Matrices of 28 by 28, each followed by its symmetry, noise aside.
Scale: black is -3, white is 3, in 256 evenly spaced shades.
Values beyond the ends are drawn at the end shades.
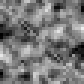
same after a half turn.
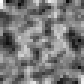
same after a half turn.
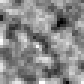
symmetric across the other diagonal.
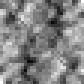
same after a half turn.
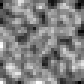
symmetric across the other diagonal.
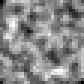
symmetric across the other diagonal.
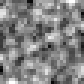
same after a half turn.
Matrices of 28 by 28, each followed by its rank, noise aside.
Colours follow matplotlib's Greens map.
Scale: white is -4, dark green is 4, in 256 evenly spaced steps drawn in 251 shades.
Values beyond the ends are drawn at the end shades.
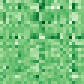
three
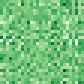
four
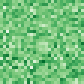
six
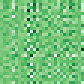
three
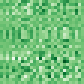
four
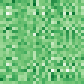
three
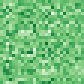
five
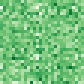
six
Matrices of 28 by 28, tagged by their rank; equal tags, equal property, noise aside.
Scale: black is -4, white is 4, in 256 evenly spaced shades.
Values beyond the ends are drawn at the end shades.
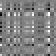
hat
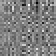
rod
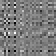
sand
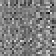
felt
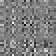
rod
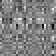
sand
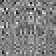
felt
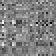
felt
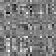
felt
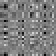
sand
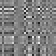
sand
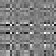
hat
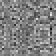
felt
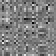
felt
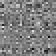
felt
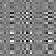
hat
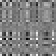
hat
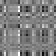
hat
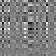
hat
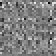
felt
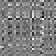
sand
